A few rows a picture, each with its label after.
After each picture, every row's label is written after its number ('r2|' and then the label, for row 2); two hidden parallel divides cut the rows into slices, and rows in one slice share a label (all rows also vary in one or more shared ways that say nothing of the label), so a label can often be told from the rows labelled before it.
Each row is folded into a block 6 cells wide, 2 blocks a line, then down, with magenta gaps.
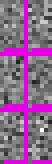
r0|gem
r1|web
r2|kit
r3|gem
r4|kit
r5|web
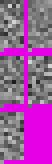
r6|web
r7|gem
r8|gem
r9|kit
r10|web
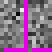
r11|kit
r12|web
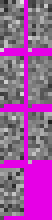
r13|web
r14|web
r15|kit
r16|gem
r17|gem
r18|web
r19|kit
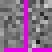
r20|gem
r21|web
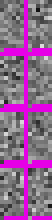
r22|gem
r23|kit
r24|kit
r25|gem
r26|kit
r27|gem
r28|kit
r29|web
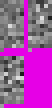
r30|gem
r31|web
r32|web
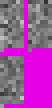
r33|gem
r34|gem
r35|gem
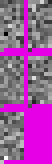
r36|web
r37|kit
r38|gem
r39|kit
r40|web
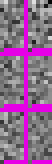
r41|kit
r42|kit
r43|gem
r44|kit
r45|kit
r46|gem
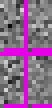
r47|kit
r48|gem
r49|kit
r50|gem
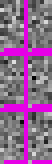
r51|web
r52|web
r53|gem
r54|web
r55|web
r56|web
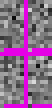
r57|kit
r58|web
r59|web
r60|kit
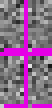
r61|kit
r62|web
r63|web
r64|web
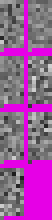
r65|kit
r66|gem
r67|gem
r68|kit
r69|gem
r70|kit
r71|web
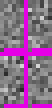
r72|gem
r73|web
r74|kit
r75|gem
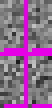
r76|gem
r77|gem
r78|kit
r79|kit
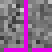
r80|kit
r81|gem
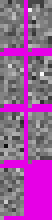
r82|gem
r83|web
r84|gem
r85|web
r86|web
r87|gem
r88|gem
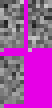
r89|web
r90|web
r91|gem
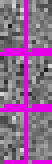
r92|kit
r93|gem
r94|web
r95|kit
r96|gem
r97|gem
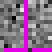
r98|kit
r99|kit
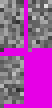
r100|kit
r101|web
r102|gem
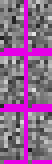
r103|kit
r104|kit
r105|kit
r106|kit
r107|kit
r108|kit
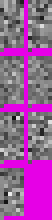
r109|kit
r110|kit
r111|gem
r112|gem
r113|web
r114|kit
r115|web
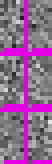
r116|web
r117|gem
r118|kit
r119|gem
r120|gem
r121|kit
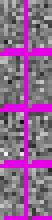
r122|kit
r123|kit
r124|kit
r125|gem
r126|web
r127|web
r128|gem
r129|kit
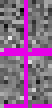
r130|web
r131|web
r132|gem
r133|kit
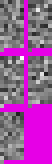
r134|web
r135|web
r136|web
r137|web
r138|gem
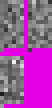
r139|gem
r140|gem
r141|kit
